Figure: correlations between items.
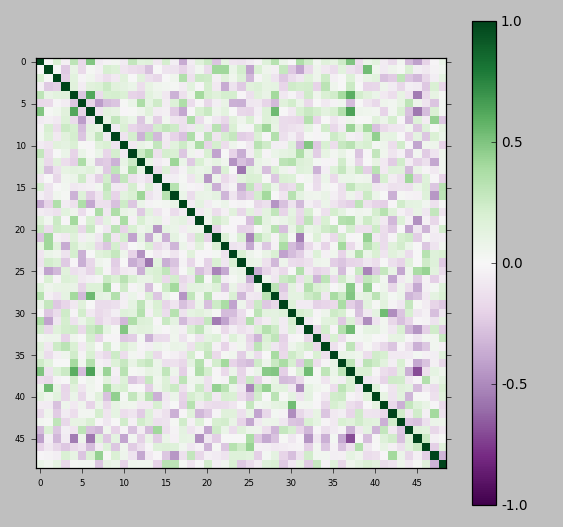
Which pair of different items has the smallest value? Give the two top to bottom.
37, 45
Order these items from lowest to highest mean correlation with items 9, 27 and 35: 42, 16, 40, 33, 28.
42, 16, 33, 40, 28
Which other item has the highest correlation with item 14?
44
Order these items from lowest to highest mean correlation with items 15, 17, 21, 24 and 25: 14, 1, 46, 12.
12, 1, 14, 46
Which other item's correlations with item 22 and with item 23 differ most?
29
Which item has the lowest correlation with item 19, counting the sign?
45
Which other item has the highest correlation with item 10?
32
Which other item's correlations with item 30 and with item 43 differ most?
41
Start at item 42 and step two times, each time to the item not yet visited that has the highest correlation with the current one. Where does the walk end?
7
